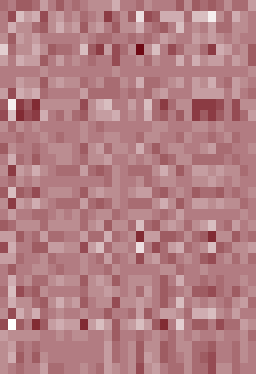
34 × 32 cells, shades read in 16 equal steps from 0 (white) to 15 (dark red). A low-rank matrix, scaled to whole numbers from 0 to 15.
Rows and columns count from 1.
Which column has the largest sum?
21
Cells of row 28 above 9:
4
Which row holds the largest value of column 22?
5
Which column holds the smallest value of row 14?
18
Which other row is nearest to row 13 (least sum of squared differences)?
7
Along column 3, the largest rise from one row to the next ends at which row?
10
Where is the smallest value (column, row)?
2, 30
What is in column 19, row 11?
5
